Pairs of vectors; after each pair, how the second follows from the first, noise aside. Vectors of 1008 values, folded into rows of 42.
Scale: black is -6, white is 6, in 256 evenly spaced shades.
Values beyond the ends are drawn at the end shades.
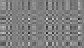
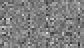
sign-scrambled.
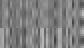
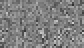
sign-scrambled.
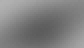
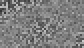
sign-scrambled.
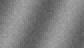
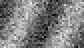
reversed, scaled up.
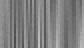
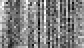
reversed, scaled up.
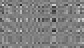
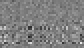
reversed, partly zeroed.
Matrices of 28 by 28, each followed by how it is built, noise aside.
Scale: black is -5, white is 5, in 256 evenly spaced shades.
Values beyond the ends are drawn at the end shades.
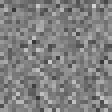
repeating columns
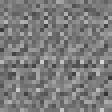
repeating columns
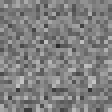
repeating columns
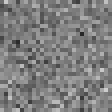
noise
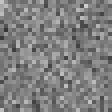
noise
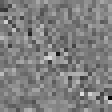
banded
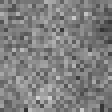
smooth
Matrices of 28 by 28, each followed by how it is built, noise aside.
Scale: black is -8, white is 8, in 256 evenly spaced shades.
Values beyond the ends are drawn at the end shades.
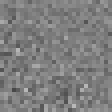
lower triangular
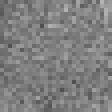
smooth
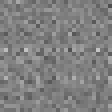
low rank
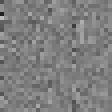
uneven columns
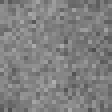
smooth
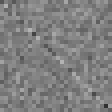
diagonal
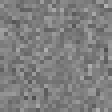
noise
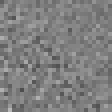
lower triangular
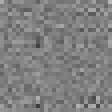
low rank
